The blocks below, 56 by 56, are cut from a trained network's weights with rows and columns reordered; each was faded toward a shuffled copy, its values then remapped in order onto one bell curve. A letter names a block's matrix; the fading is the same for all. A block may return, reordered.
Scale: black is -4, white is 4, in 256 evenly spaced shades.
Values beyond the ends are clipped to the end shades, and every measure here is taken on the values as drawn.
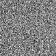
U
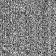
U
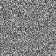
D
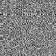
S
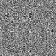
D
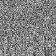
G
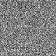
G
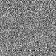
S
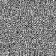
G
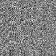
D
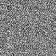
G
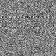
S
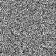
U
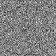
G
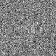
U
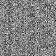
U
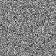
D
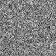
U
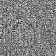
U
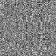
D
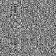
G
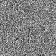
U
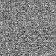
G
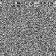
S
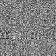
S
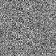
D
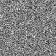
U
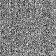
U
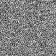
U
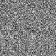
G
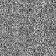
G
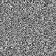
D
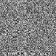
D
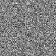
D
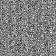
U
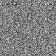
S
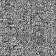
U
